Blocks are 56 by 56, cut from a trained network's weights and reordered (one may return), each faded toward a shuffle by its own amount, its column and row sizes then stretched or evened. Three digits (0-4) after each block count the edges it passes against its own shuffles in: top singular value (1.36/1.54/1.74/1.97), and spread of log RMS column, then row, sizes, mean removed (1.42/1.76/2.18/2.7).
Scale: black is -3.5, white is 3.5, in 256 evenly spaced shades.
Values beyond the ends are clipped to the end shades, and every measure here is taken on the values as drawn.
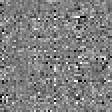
2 3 3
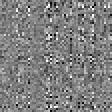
3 4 2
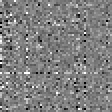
0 3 2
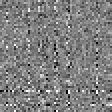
3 3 1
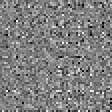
2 2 3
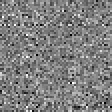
2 1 3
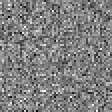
1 1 1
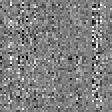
2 4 2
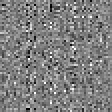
3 4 1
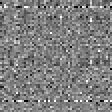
3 1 2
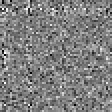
1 2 1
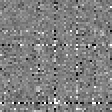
3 2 2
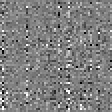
3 4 3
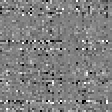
0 3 4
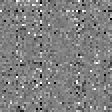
1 3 2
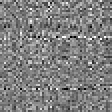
4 2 3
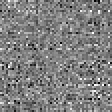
3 2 3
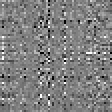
4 4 3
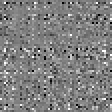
0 4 4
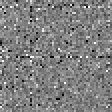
2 1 1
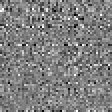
3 2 4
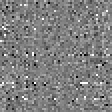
1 2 2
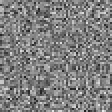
4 0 2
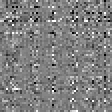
3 4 4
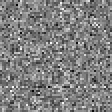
2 0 0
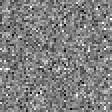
0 1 0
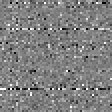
3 0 3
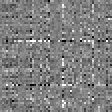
4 4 2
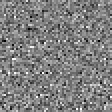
0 0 2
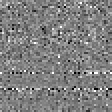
2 1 3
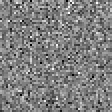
1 1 0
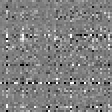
3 3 4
